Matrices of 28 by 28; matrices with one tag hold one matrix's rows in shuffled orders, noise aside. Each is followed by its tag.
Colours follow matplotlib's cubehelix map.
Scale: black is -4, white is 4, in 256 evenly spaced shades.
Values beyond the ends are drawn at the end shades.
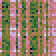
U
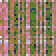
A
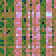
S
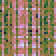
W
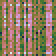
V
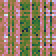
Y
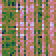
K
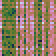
K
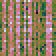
V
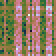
S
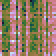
U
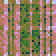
Y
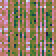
A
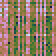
A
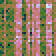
S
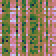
U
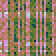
A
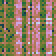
S
